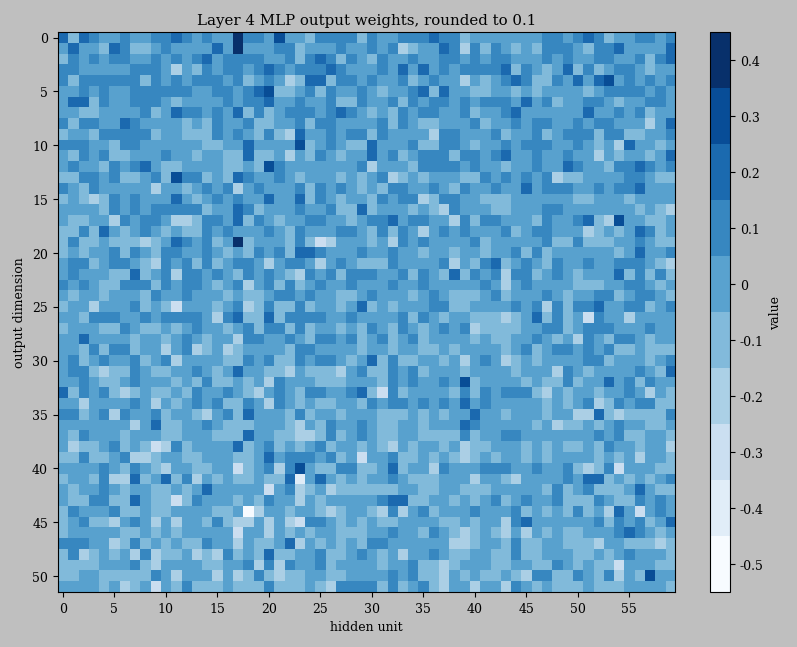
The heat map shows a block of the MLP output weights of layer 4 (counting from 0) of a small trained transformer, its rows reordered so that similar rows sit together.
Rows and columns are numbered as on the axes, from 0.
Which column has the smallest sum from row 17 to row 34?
43
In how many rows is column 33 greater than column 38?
22
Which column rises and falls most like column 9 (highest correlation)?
26
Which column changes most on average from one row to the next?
11
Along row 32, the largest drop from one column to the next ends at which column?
40
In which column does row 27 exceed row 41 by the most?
23
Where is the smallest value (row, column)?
44, 18
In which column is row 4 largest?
53
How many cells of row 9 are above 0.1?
1
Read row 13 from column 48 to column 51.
-0.2 -0.1 -0.1 0
